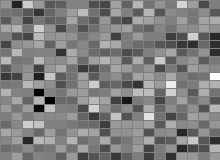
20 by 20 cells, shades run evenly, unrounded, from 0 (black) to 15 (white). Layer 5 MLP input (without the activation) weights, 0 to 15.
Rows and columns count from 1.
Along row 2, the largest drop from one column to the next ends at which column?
15
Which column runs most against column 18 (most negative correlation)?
8
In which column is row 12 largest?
16
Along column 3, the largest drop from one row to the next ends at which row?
2
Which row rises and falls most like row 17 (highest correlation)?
19
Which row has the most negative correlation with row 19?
18
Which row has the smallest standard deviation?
4
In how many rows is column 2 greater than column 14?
8
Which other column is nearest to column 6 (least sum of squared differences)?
12
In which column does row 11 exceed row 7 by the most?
20
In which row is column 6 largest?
9
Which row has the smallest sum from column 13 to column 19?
6
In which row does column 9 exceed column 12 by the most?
13
